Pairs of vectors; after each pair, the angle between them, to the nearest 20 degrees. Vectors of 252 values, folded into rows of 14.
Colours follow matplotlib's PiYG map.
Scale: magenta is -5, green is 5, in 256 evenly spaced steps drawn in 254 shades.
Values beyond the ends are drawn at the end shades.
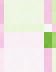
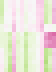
140 degrees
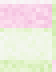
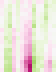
100 degrees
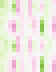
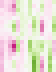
140 degrees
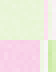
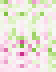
60 degrees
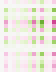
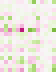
100 degrees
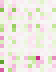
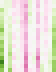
80 degrees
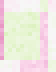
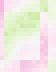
40 degrees
